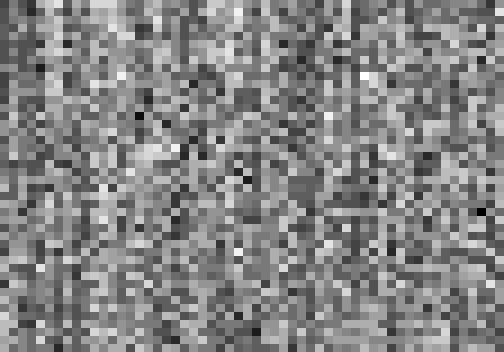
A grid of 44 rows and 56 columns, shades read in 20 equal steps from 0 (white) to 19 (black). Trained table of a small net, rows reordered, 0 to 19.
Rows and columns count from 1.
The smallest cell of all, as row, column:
10, 41
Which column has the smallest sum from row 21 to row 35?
12
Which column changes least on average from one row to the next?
40
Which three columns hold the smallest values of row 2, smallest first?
27, 56, 24
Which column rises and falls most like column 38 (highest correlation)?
34
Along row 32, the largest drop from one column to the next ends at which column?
45
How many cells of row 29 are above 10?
25
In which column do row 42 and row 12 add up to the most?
29
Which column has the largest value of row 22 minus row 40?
36
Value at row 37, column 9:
12
